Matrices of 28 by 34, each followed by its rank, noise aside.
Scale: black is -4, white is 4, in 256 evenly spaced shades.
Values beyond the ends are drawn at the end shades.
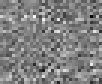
four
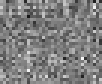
six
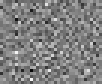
six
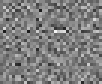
four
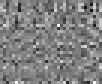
five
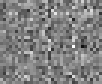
five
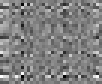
two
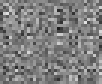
five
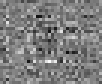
four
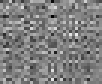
four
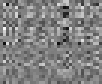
three
